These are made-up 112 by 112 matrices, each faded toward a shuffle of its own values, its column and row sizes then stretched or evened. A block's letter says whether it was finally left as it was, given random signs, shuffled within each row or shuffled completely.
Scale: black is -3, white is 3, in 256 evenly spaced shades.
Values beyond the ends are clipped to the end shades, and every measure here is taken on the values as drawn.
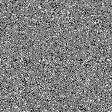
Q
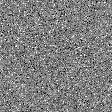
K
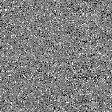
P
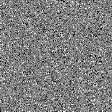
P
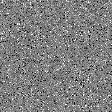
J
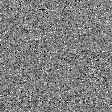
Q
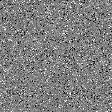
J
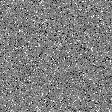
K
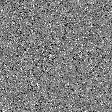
K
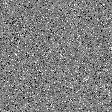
K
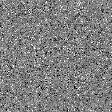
P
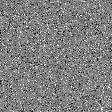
Q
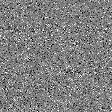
Q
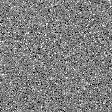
Q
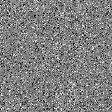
P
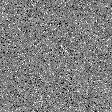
K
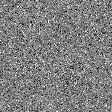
K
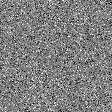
K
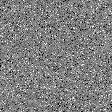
K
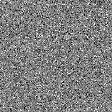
P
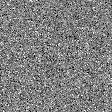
K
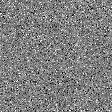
Q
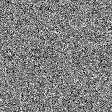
K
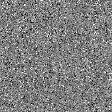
J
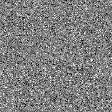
P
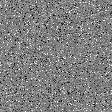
Q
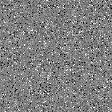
P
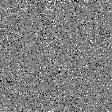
J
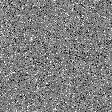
K
